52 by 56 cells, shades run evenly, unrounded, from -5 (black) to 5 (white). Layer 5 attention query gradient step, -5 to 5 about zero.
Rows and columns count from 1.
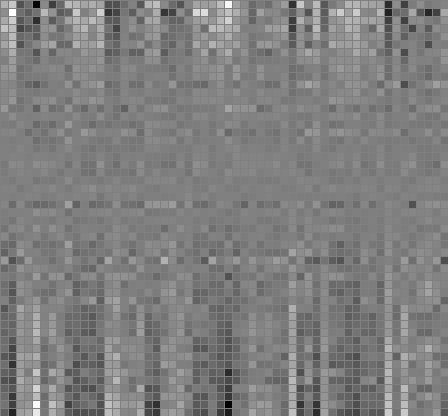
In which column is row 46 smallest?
2
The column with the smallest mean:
29
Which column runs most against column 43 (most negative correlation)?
22
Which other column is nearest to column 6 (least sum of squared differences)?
31
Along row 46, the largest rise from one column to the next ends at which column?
3
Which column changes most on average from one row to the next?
5
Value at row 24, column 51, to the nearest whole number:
0
